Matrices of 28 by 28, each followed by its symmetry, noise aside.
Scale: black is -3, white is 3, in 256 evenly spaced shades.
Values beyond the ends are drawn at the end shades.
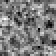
no symmetry.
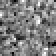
antisymmetric.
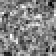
no symmetry.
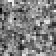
antisymmetric.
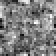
antisymmetric.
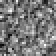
symmetric.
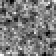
same after a half turn.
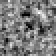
symmetric across the other diagonal.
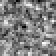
no symmetry.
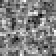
symmetric across the other diagonal.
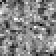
same after a half turn.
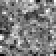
antisymmetric.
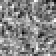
symmetric across the other diagonal.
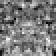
mirrored left to right.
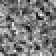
symmetric across the other diagonal.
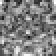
mirrored left to right.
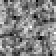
same after a half turn.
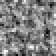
antisymmetric.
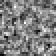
no symmetry.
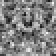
mirrored left to right.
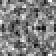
mirrored top to bottom.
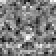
mirrored left to right.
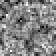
symmetric.
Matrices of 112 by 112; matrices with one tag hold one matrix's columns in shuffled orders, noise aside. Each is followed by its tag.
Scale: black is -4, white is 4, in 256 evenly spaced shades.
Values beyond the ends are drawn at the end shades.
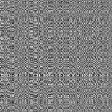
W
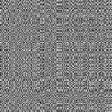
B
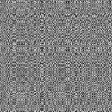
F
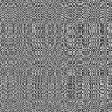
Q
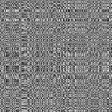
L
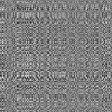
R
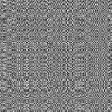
B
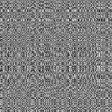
L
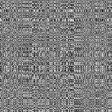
L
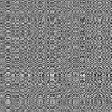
W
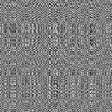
Q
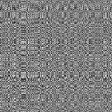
R
